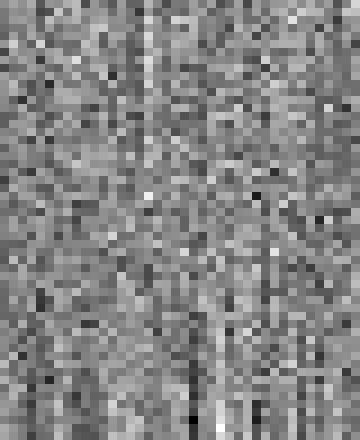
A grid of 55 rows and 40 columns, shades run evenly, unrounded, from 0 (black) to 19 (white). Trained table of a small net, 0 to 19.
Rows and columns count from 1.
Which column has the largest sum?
25
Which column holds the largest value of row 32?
31
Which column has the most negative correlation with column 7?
5
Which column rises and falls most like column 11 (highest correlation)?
10
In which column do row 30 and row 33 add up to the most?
33
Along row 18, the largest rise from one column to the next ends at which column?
17
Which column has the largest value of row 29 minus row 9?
15
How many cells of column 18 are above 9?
39
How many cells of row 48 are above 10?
19
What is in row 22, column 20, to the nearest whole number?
8
